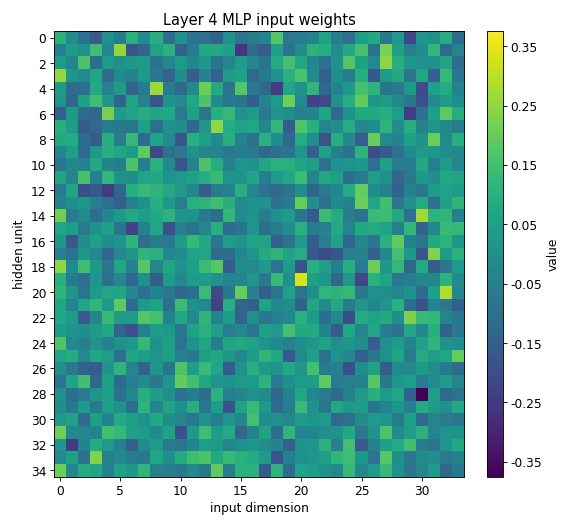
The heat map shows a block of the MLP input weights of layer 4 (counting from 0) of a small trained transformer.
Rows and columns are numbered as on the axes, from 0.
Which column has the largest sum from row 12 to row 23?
0
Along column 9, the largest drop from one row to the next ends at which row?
15
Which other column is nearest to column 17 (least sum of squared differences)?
11
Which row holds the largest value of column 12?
4
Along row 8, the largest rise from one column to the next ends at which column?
26
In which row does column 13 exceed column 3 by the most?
7
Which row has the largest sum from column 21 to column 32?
14
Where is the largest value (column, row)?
20, 19
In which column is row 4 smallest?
18
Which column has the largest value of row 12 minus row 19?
25
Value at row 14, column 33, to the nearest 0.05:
-0.05
